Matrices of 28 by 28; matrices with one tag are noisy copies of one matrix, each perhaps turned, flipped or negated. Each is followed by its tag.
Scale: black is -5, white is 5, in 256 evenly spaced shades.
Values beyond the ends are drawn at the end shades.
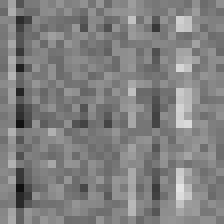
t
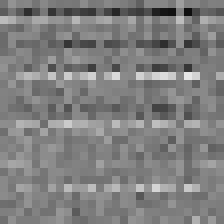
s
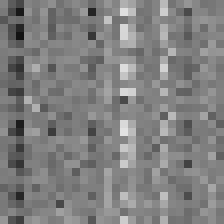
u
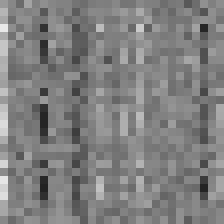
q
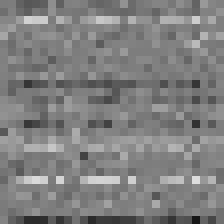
q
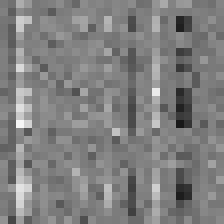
t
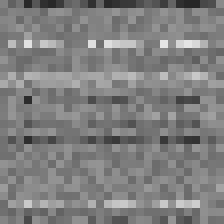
q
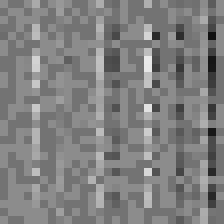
s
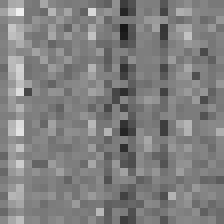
u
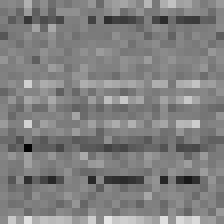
q
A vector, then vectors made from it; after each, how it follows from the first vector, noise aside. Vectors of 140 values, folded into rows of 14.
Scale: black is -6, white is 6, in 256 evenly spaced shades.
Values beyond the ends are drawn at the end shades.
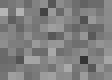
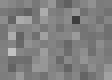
wrapped around, partly zeroed.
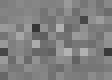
wrapped around, partly zeroed.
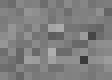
partly zeroed.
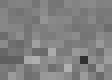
partly zeroed.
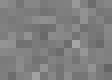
wrapped around, negated, shrunk.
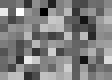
scaled up.
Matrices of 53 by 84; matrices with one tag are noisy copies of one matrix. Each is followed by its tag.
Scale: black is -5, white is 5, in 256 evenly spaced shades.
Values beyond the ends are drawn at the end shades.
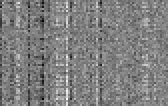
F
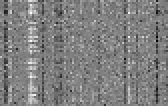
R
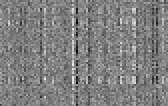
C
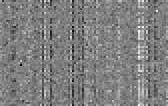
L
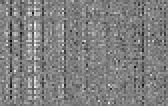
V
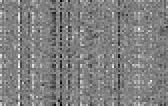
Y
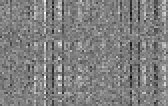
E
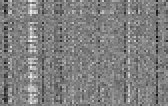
R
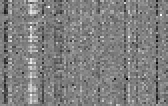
R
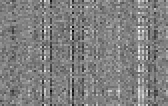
L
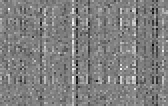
C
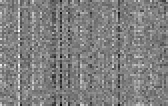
Y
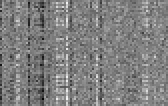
F
